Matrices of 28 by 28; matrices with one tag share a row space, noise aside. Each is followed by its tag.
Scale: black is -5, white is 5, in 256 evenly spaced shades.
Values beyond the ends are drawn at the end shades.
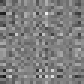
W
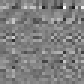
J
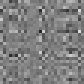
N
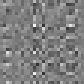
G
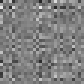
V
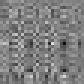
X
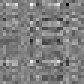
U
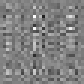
G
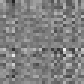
J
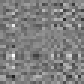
J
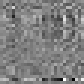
J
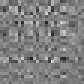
X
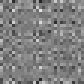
V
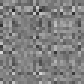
V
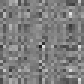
N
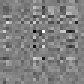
G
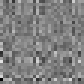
V
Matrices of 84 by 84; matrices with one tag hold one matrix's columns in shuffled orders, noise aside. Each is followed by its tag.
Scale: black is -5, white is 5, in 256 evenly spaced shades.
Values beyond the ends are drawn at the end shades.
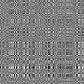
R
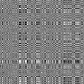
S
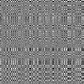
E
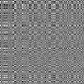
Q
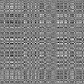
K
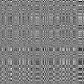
E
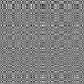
Q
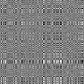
S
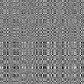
R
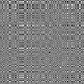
Q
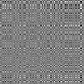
Q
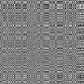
Q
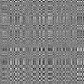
E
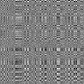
E
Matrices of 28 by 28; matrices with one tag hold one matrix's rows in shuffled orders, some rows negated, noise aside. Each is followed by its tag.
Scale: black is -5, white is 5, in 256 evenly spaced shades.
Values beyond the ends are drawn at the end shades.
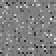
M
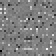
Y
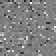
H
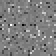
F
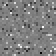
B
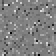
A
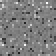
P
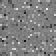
P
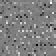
M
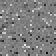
P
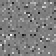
F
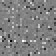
F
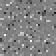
H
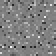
F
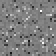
B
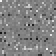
Y
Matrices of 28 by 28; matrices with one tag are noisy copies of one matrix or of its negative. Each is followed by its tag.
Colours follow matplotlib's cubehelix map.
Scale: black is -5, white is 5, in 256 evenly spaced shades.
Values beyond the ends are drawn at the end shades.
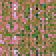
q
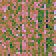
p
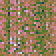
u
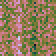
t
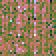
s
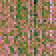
s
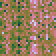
t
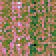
t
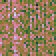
q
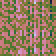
s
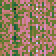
q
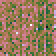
p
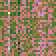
u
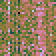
u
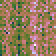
t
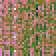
q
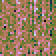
s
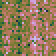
t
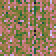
s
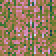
s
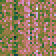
q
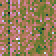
u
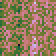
t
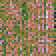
p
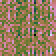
s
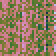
p
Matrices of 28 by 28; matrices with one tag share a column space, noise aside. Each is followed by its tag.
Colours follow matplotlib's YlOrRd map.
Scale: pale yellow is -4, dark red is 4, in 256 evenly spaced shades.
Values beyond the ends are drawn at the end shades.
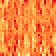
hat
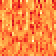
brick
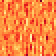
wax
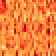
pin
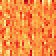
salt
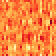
wax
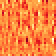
brick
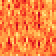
brick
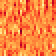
pin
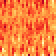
hat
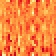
hat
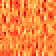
pin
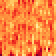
hat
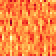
wax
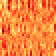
pin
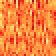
brick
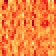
salt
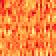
pin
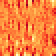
hat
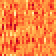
brick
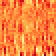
hat
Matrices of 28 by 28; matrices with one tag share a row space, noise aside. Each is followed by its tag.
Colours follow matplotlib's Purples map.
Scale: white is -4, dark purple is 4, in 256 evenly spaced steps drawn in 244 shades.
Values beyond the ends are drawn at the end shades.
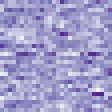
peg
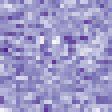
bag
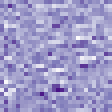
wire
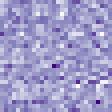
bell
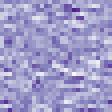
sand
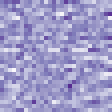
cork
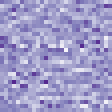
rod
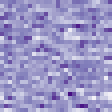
sand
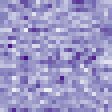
rod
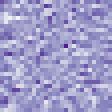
bag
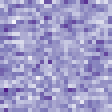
bag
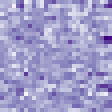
cork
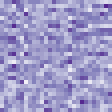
cork
